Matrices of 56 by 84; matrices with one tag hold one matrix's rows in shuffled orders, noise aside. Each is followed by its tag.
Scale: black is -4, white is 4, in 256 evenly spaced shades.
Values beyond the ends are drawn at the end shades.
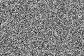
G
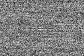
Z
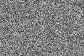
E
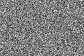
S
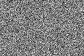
S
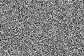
G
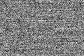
Z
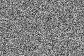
E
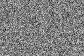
E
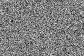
S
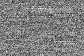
Z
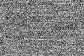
Z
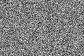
E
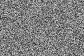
G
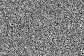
S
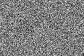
S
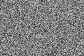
G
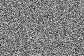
G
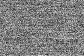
Z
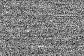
Z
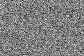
S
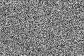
E
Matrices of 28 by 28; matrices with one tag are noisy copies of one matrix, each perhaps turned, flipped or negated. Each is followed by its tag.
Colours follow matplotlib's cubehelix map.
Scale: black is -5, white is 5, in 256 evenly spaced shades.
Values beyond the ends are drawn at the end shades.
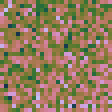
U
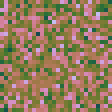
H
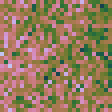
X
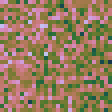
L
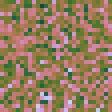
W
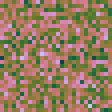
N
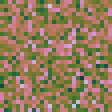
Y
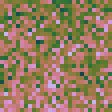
X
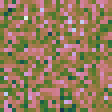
W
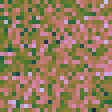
U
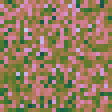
U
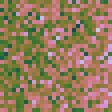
X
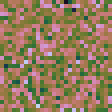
Y
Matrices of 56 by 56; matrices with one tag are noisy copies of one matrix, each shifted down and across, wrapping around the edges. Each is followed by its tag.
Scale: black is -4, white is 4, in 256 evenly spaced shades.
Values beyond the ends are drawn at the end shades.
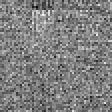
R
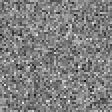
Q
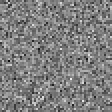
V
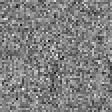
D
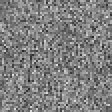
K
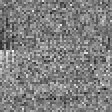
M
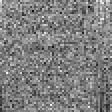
M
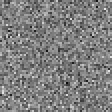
Q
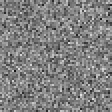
Q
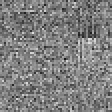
R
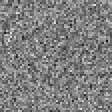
V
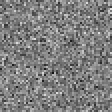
Q
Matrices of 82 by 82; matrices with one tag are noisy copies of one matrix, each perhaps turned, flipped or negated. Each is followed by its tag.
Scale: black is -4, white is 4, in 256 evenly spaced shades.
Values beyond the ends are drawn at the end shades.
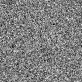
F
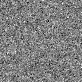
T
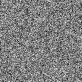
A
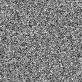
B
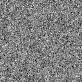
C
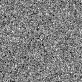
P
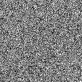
T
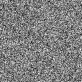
P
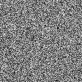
F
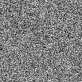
P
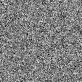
A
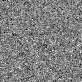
A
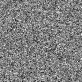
B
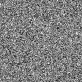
F
